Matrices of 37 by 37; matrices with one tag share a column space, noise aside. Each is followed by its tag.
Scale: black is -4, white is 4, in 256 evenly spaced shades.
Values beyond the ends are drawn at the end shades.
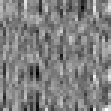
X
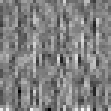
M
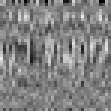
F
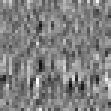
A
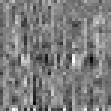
M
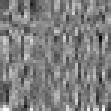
X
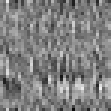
A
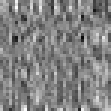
X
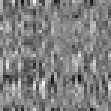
A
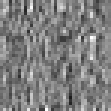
X
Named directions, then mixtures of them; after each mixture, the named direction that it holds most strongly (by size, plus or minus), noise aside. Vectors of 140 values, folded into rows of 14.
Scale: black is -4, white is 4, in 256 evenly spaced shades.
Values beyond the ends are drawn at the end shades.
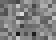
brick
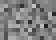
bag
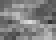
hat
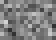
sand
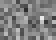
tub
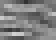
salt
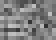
bag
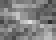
hat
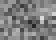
tub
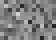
bag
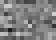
salt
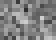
tub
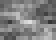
hat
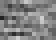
salt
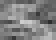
hat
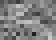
brick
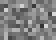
bag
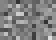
brick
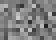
bag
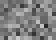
bag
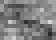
hat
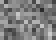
sand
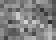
hat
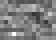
salt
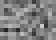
bag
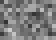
sand
